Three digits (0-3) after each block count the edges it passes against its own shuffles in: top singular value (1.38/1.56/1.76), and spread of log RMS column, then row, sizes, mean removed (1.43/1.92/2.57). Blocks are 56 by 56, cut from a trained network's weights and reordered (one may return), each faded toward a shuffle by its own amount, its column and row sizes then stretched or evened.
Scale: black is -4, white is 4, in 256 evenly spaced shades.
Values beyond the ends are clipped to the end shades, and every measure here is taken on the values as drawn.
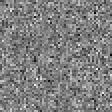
0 1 0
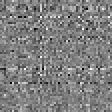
3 1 3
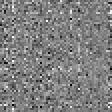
1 3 1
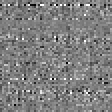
2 0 3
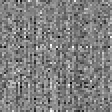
3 1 2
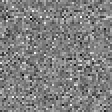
0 1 2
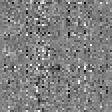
0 3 2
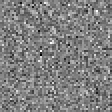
1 1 0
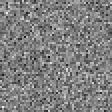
0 0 0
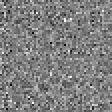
0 1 2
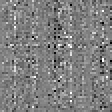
1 3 1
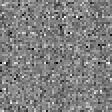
0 0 2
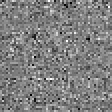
0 1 2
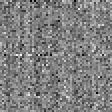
1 0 1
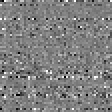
1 1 3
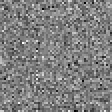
0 1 1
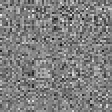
3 2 1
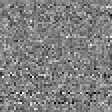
0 0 3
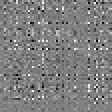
3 3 3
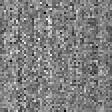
2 2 0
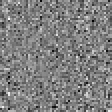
1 2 1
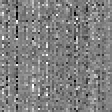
3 3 1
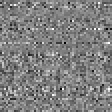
2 0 3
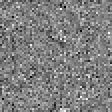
0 2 0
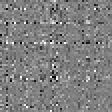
1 3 2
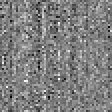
2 2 1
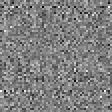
3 1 2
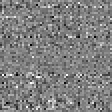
1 1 3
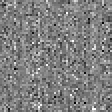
0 2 0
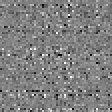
0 1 3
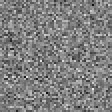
2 0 1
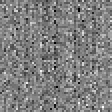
1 2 0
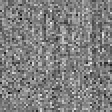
2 0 1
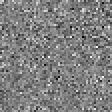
0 1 2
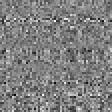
3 0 3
